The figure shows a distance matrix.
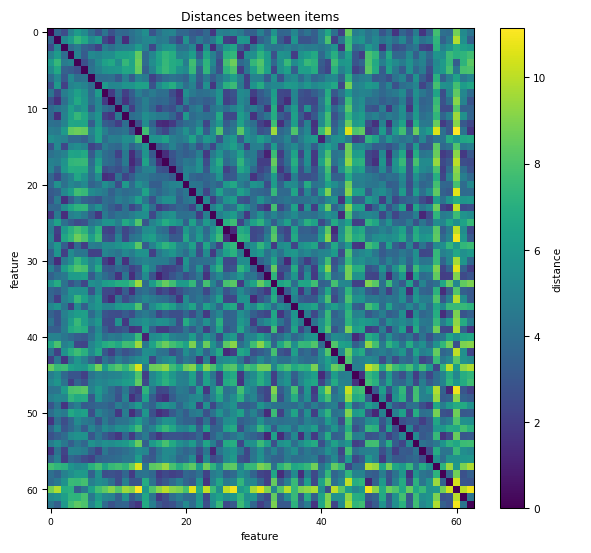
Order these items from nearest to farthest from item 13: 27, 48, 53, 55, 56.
48, 53, 27, 55, 56
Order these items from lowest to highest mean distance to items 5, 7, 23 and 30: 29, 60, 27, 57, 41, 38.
29, 38, 27, 41, 57, 60
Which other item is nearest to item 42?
26
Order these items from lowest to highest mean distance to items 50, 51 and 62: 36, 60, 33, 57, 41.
36, 33, 41, 57, 60
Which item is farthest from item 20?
44
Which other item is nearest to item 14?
40
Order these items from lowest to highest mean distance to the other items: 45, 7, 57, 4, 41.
45, 7, 4, 41, 57
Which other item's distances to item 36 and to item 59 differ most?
47
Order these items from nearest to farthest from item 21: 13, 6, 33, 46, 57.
13, 6, 46, 33, 57
